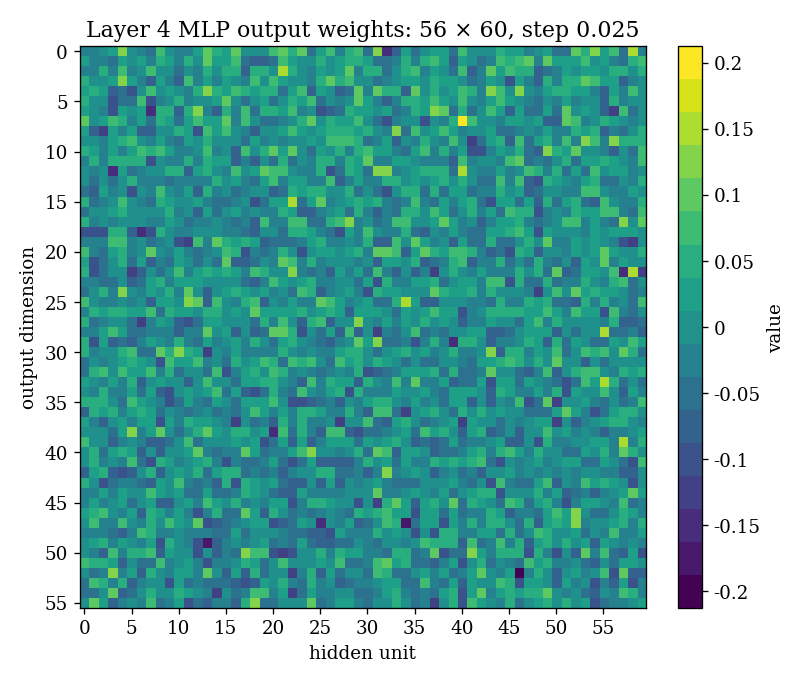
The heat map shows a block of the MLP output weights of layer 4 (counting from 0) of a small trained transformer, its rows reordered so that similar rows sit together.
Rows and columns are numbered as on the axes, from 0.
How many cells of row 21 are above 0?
18
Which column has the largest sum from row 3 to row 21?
40
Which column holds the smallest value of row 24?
48
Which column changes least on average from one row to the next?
15
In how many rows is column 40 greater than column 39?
22
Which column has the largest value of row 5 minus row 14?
29
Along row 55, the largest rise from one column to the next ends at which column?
41
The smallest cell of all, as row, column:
52, 46
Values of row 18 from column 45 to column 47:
0.05 0.075 0.025
